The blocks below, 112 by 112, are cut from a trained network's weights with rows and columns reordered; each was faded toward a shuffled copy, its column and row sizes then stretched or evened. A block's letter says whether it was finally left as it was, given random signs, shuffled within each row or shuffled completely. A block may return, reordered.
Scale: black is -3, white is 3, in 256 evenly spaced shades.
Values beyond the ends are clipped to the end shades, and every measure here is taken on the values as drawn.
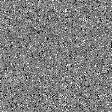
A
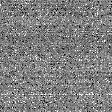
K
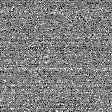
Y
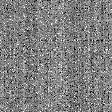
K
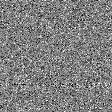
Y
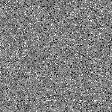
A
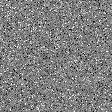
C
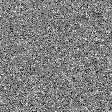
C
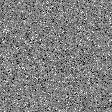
C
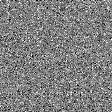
Y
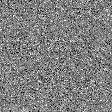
Y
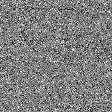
Y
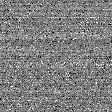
Y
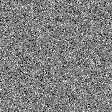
C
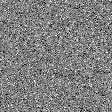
C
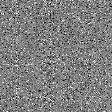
A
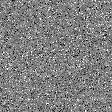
C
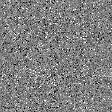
A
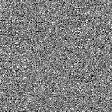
K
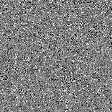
Y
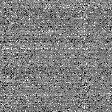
K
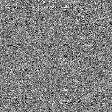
K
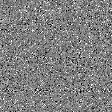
A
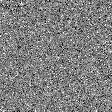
C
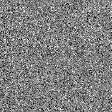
A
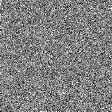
A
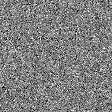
Y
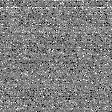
Y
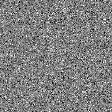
A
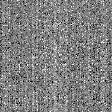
K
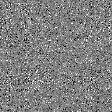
A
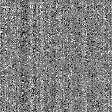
K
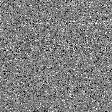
Y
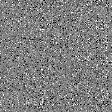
A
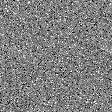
C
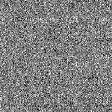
K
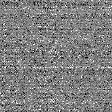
K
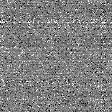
K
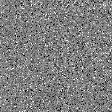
A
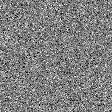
C
